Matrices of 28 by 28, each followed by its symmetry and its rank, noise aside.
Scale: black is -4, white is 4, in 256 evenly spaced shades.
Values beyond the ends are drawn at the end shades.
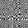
no symmetry, rank three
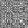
symmetric, rank three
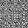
symmetric, rank five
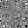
no symmetry, rank three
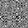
symmetric, rank three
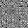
symmetric, rank five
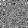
symmetric, rank five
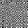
no symmetry, rank three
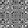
symmetric, rank three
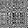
no symmetry, rank three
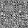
no symmetry, rank four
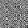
no symmetry, rank three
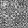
symmetric, rank five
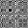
symmetric, rank three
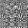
no symmetry, rank four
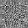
symmetric, rank three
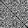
symmetric, rank five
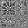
symmetric, rank three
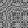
symmetric, rank three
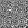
no symmetry, rank four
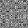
no symmetry, rank four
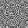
no symmetry, rank four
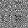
symmetric, rank five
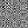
no symmetry, rank four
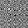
symmetric, rank three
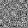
symmetric, rank five
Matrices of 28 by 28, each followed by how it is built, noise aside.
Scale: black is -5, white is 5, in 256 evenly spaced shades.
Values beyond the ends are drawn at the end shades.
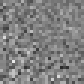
lower triangular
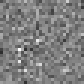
uneven columns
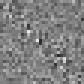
banded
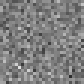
noise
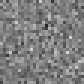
noise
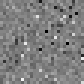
sparse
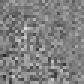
lower triangular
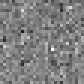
uneven columns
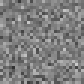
noise
